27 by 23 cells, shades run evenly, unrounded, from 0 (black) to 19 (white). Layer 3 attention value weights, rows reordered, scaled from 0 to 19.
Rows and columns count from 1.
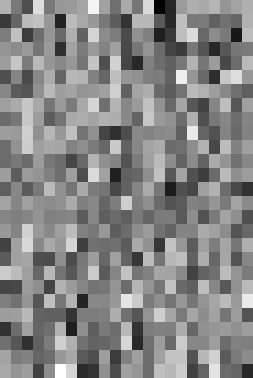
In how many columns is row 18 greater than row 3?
13
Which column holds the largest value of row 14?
5
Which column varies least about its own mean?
10
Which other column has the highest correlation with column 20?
6
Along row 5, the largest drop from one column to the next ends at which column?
12
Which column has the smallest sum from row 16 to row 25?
8
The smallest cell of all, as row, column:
1, 15
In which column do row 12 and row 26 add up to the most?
20
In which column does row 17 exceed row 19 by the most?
7
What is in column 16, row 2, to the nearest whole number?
3
